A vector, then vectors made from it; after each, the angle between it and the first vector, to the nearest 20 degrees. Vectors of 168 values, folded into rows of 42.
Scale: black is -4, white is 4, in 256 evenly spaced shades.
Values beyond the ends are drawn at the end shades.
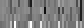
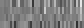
140 degrees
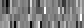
140 degrees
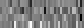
40 degrees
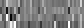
100 degrees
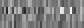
120 degrees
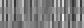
80 degrees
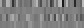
80 degrees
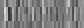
100 degrees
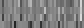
140 degrees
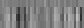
80 degrees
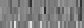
20 degrees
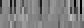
80 degrees
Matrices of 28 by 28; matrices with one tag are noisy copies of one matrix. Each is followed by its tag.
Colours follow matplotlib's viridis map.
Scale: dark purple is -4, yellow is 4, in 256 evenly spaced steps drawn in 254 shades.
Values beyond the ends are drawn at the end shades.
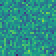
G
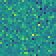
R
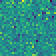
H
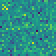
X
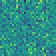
G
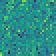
H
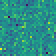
X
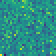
H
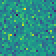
R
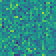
G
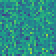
G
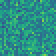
G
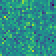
H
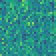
H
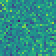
X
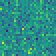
G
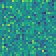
H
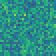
X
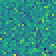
G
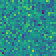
H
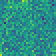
H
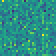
G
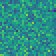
R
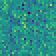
X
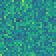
H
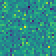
X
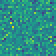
H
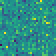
G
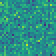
X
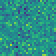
G
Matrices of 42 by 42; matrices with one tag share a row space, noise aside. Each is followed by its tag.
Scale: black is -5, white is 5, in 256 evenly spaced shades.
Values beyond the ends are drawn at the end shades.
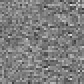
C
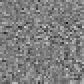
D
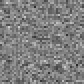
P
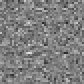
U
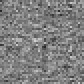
C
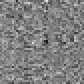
U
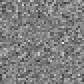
D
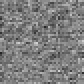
C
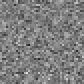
D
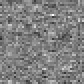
C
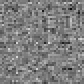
C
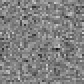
P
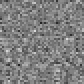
P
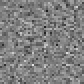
U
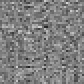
U
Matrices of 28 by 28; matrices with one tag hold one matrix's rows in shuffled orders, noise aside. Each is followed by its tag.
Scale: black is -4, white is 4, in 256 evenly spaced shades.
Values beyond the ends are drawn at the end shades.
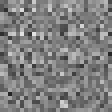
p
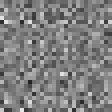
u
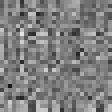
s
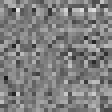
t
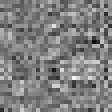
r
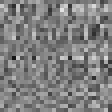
t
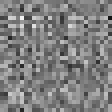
p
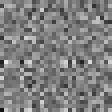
u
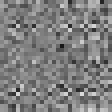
t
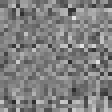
t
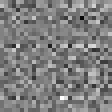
t
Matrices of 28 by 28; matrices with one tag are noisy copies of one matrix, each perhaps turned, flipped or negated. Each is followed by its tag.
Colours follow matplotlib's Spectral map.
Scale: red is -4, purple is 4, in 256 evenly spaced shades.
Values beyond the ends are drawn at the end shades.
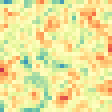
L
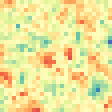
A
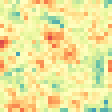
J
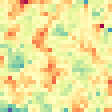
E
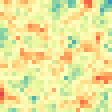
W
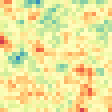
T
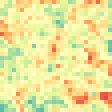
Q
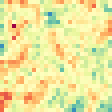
Q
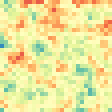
T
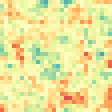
J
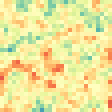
L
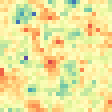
A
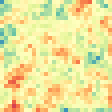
Q
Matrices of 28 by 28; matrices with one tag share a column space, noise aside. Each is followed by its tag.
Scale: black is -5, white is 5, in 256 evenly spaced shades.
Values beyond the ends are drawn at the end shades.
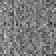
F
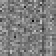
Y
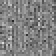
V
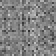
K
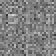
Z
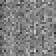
Y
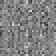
F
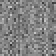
Z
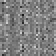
Z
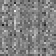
F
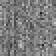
V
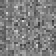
V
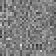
V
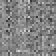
Y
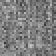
V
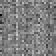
Z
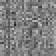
V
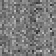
Y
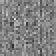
V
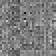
V
